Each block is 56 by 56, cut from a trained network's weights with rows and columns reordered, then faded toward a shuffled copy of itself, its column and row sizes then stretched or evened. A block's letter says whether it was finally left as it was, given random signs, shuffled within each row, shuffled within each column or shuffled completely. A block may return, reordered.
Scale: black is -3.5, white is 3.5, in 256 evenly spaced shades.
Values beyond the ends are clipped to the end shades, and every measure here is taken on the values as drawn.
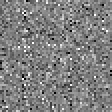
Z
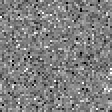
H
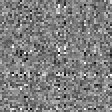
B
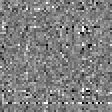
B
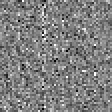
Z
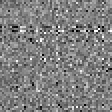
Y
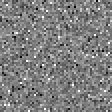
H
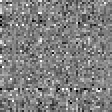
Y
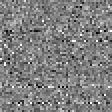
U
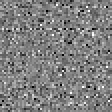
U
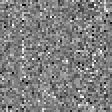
Z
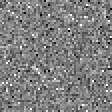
H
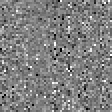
Z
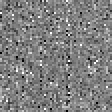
Z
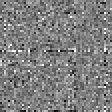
B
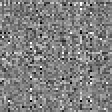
B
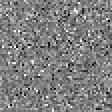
U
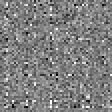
B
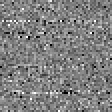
U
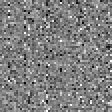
Z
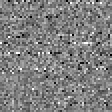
U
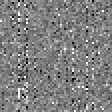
Z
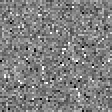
H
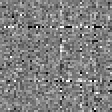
B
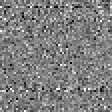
U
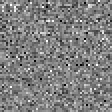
U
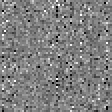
Z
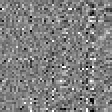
Y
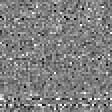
U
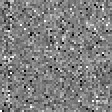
Z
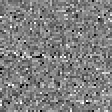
U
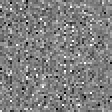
Z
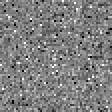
H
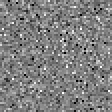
H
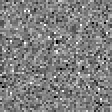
H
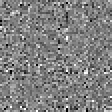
B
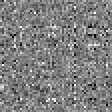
Y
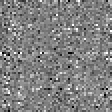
B
